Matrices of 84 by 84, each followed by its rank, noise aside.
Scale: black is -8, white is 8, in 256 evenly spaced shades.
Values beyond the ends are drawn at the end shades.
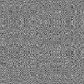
six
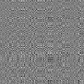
four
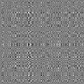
three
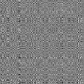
four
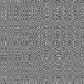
four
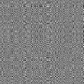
three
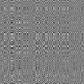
two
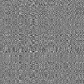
six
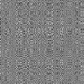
four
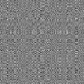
four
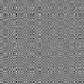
two
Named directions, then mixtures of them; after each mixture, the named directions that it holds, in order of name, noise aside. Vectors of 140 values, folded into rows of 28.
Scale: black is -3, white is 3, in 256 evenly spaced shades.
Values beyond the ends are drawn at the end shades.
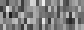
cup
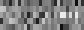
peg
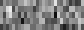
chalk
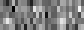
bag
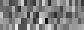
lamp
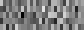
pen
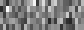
chalk, cup, pen.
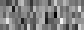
bag, chalk, lamp.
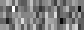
bag, chalk.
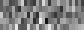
lamp.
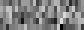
chalk, peg, pen.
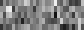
chalk.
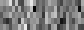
bag, lamp.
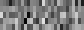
cup, lamp, peg.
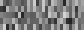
cup, pen.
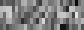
chalk, peg.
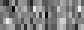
bag.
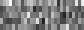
bag, lamp, peg.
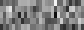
chalk.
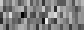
cup, lamp, pen.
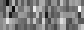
bag, cup.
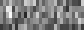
chalk, lamp.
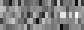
peg.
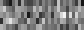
bag, peg.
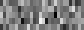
chalk, lamp.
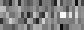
peg.
